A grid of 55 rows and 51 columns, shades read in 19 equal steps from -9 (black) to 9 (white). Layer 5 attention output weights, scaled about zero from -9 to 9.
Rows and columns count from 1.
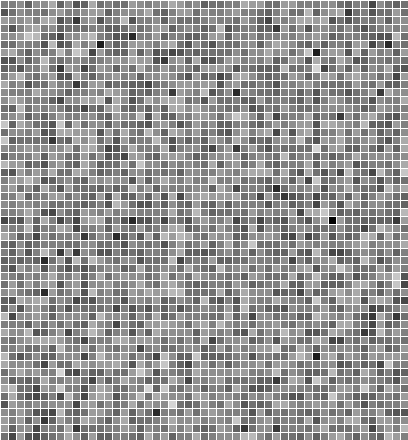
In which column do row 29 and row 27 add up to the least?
10
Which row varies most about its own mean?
28
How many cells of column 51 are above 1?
15
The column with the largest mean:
22
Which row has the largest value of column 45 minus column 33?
25
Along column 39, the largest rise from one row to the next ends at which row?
7
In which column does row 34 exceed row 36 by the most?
43
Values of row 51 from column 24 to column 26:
-2 -1 2
